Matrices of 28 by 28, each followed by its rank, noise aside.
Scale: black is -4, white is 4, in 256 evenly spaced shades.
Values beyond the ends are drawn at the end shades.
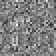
six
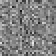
six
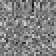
eight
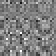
three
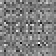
four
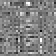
three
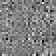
six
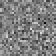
eight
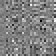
four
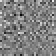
four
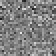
eight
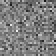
eight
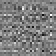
four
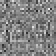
six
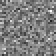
eight
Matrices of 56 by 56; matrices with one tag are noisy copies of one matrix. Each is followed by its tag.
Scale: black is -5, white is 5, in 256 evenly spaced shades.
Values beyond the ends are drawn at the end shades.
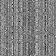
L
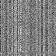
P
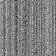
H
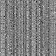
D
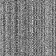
H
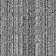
L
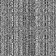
L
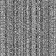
D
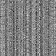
D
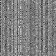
P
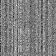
P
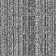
L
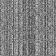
L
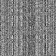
L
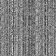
L
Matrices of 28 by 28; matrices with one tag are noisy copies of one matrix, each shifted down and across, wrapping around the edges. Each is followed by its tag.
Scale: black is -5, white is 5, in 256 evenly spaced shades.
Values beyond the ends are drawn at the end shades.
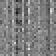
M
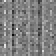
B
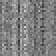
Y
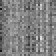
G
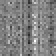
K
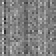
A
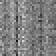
Y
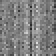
Y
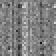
K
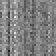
Y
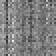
Y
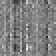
M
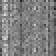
K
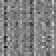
B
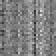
Y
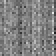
A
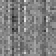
M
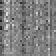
K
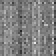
A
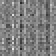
B
